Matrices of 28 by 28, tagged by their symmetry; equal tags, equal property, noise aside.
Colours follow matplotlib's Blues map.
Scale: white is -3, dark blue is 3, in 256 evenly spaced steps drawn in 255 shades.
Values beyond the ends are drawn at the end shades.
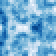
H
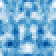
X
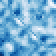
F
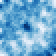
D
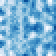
H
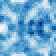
H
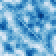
F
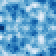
H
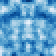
X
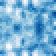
H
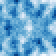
H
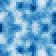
H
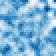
F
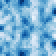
H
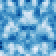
X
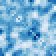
D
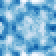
H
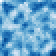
D
